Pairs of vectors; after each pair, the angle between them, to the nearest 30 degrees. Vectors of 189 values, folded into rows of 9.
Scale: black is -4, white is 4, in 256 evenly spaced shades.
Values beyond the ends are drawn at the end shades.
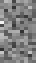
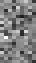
30 degrees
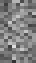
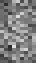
30 degrees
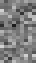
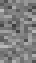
30 degrees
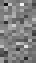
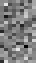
150 degrees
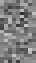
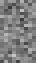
30 degrees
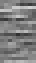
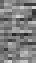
30 degrees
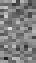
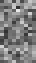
120 degrees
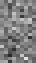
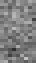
30 degrees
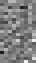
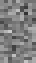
60 degrees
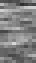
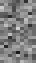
90 degrees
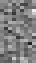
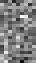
120 degrees
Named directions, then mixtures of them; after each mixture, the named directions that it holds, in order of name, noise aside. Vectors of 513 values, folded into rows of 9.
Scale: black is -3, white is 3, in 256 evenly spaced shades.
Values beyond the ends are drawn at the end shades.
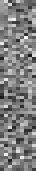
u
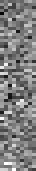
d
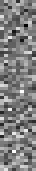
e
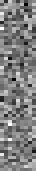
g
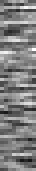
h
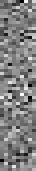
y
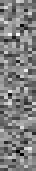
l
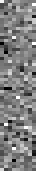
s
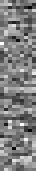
h, s, u.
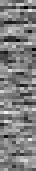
h.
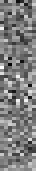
g, l, y.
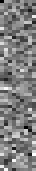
e, s.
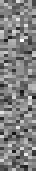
e, y.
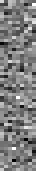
g, h, s.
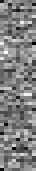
h, s.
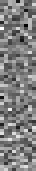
e, g.
